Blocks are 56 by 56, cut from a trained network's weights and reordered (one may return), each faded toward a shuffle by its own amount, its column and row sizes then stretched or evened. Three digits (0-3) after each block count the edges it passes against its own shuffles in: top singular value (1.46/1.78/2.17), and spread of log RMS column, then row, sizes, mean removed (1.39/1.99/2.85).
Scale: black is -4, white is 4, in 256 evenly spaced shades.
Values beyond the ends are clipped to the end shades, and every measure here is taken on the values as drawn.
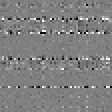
2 1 3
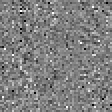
0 2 0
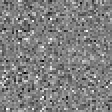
1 1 1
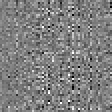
3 3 1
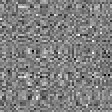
3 0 2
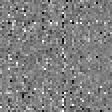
1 2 1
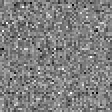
1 0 1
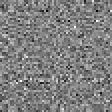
2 0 1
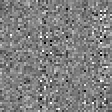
1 2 0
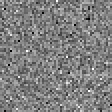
0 0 0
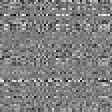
3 0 3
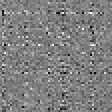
2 2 2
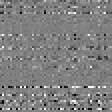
2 1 3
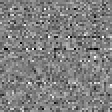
1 0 2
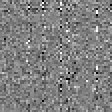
1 2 1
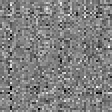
2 2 1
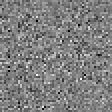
1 1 1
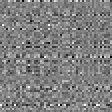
3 0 3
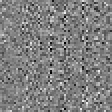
2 2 0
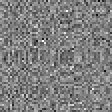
3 0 0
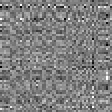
3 1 2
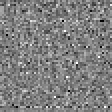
0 0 2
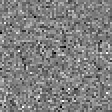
0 0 1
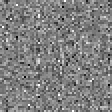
1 1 0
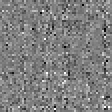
1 2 1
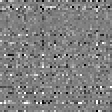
1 1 3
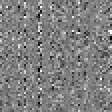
1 3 1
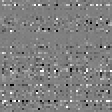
1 2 3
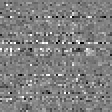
2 1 3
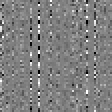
3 3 0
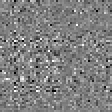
2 1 2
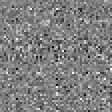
1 1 2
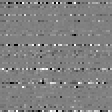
1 0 3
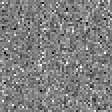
0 1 0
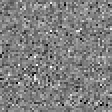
0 0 1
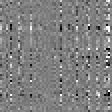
3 3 1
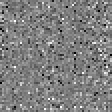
0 2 1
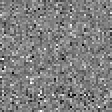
0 2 1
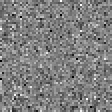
1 2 0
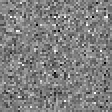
0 1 1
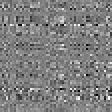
3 2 3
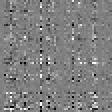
2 3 2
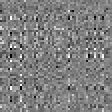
3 2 2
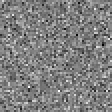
0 0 0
